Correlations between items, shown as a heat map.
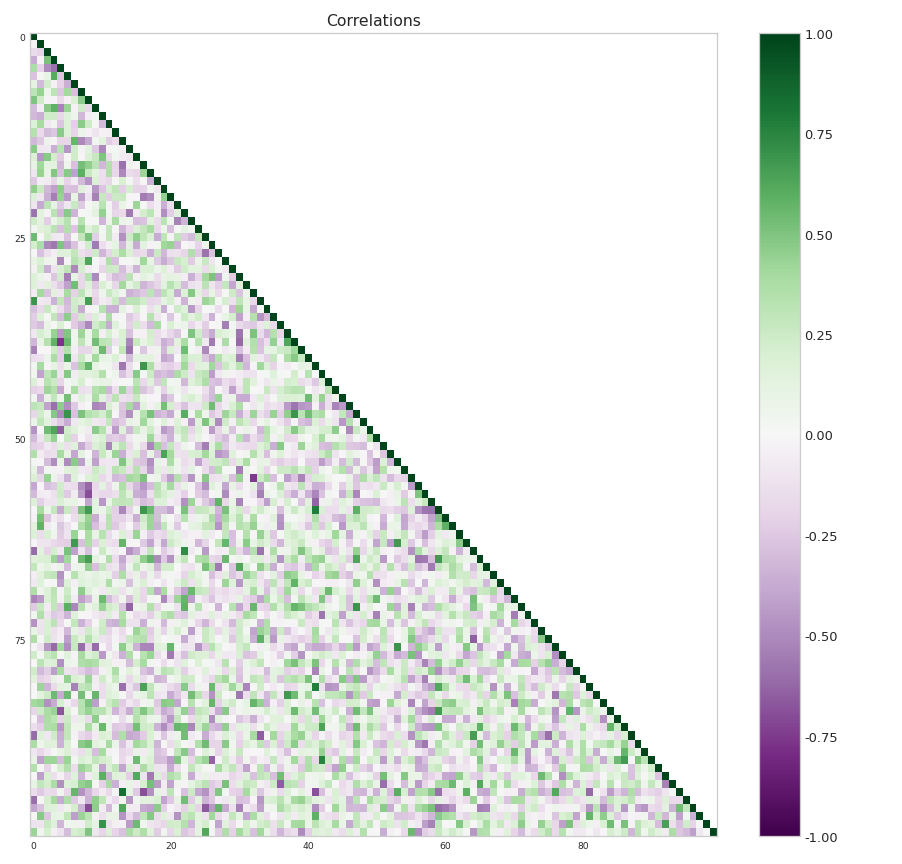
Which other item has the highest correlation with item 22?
64
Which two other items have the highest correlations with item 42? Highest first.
90, 86
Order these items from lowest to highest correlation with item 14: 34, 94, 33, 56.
56, 34, 94, 33
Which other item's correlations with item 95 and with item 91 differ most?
0
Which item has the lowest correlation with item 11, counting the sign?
51
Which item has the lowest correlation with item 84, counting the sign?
4
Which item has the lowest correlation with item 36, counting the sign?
93
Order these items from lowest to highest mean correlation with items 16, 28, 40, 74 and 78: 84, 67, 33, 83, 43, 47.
43, 67, 83, 33, 47, 84
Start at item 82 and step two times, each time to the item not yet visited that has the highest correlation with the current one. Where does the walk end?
38
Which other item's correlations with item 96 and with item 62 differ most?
8
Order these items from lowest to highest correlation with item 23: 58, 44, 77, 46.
46, 44, 77, 58
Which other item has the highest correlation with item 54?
92
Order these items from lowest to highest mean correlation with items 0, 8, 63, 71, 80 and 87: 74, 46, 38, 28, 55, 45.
55, 46, 74, 45, 38, 28
